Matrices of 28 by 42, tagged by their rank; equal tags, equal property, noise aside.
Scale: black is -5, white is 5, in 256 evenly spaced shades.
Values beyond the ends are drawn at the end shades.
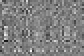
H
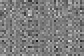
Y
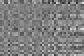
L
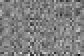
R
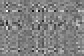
Y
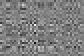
Y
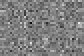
R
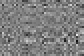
R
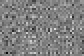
Y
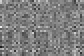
Y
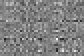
R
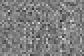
H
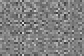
Y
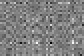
Y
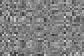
R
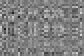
Y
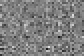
H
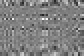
L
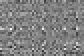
Y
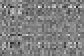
Y
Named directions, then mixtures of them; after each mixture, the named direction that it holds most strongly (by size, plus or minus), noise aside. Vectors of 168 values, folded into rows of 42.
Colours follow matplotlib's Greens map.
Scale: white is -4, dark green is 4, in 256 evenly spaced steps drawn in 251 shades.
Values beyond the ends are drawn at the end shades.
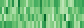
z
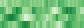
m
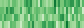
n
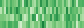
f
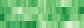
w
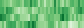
w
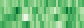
m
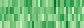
n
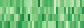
n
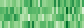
n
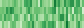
n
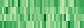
z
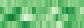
m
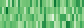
z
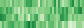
w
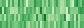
z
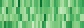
z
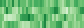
m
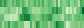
m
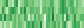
z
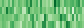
n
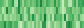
z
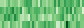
n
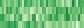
f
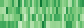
f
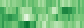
m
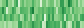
z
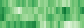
w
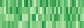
f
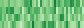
n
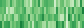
n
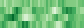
m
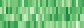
f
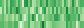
f
